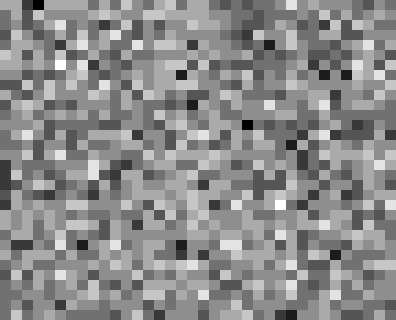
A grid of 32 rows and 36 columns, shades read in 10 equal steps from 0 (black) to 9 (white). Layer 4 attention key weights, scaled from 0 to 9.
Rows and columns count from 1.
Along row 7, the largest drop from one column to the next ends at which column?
9
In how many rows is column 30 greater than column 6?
13
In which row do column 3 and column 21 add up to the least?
1
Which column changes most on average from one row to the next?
30
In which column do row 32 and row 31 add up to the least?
27
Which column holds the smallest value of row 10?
31
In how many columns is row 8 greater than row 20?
12
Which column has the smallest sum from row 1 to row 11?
24
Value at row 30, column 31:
8
